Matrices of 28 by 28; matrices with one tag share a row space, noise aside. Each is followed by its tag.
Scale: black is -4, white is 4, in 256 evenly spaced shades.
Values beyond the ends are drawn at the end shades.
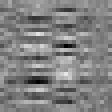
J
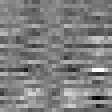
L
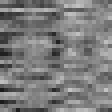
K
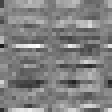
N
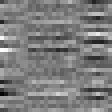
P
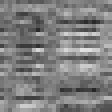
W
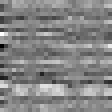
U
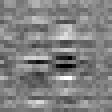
J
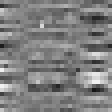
P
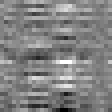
J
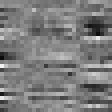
P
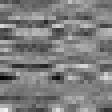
K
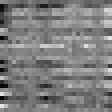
U
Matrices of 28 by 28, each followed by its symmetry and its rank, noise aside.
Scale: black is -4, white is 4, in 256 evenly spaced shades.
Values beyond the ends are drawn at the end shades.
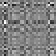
no symmetry, rank two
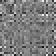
no symmetry, rank three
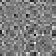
symmetric, rank four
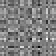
antisymmetric, rank two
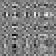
antisymmetric, rank two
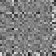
no symmetry, rank three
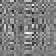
no symmetry, rank three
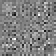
symmetric, rank four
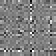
no symmetry, rank three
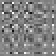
symmetric, rank two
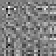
antisymmetric, rank four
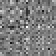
symmetric, rank four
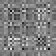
symmetric, rank two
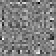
antisymmetric, rank four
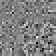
symmetric, rank four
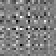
antisymmetric, rank two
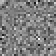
symmetric, rank four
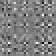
no symmetry, rank two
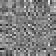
antisymmetric, rank four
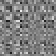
no symmetry, rank two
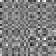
no symmetry, rank two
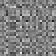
antisymmetric, rank two
